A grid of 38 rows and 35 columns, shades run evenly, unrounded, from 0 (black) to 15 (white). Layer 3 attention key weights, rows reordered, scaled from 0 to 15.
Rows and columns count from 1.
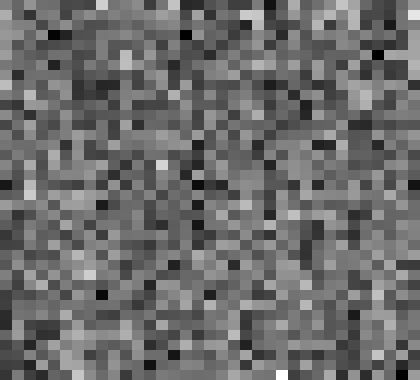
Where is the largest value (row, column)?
38, 24
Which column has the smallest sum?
17
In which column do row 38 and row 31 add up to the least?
34
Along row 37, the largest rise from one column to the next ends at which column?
4
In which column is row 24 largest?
10
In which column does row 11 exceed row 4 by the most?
16
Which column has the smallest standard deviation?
12
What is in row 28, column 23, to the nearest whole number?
5
